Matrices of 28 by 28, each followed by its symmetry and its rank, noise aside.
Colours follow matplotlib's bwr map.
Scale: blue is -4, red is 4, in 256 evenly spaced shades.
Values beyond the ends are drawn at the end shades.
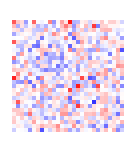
symmetric, rank eight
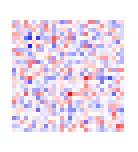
symmetric, rank seven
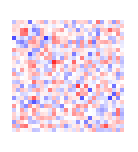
symmetric, rank seven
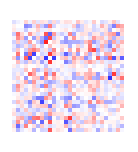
antisymmetric, rank six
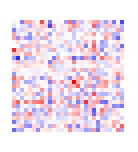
symmetric, rank six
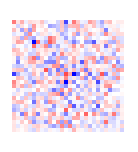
symmetric, rank six
